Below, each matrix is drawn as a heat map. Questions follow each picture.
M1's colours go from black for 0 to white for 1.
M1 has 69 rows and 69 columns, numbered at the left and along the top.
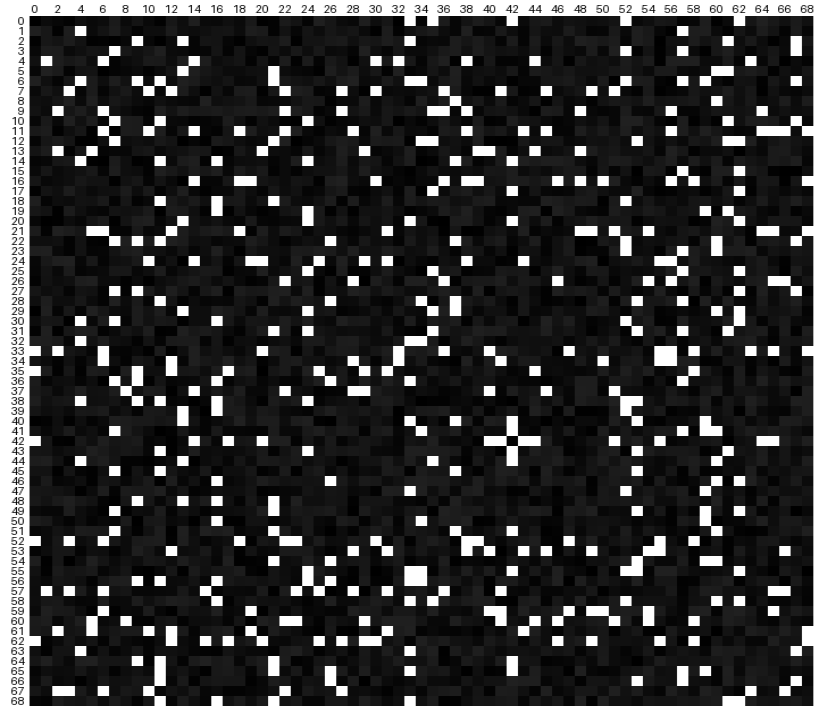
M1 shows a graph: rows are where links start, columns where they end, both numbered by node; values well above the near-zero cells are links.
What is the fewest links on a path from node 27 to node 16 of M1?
3
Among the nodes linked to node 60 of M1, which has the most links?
node 22
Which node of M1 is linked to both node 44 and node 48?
node 13
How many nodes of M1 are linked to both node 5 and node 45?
0
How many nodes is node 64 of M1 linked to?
4
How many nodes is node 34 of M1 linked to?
8
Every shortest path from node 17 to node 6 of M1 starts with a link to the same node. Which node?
node 35
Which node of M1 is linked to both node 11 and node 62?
node 68
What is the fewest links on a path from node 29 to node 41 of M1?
2
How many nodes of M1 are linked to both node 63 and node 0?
1
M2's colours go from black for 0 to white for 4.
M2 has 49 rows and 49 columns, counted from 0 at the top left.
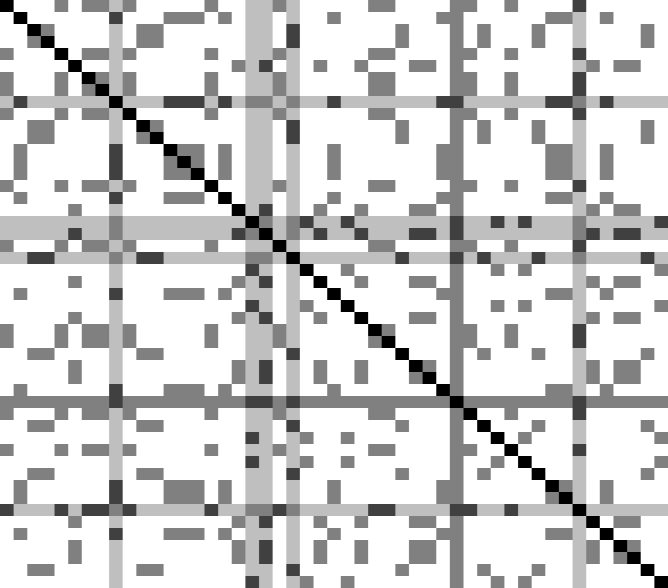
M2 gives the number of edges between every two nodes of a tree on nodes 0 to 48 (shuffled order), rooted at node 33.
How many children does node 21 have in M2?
8
